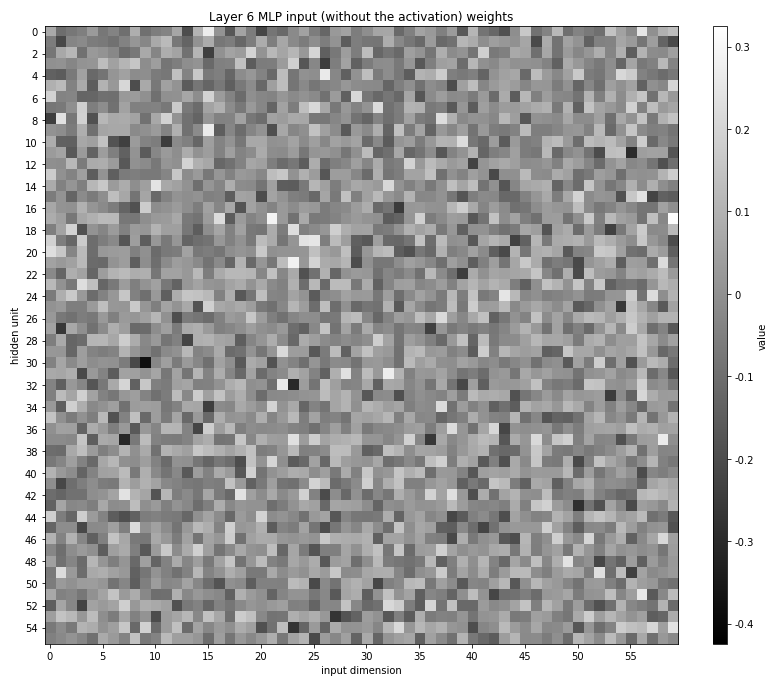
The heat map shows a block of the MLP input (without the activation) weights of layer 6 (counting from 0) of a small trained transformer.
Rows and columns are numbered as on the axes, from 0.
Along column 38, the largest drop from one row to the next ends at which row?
44
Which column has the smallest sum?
50
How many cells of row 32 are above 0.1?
9
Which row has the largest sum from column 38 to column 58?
26
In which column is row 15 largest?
56
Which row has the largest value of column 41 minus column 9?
30
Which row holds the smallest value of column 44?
19
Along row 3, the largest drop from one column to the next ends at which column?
24
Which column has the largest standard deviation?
59
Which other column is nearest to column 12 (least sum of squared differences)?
16
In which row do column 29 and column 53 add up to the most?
6
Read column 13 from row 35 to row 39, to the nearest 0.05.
-0.1 -0.05 -0.05 0.05 0
